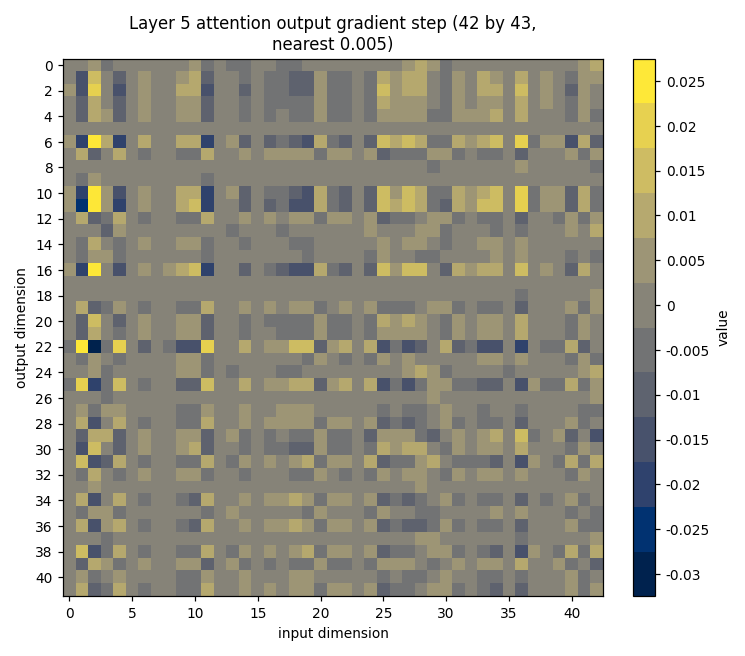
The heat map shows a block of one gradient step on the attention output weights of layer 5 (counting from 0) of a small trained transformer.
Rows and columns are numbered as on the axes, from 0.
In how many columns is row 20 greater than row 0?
13
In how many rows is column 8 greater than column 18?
17
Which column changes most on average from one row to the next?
2
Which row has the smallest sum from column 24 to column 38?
22
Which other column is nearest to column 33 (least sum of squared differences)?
9
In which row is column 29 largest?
31
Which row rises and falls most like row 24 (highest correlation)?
0
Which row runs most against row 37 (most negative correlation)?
8
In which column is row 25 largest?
1
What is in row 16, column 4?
-0.015
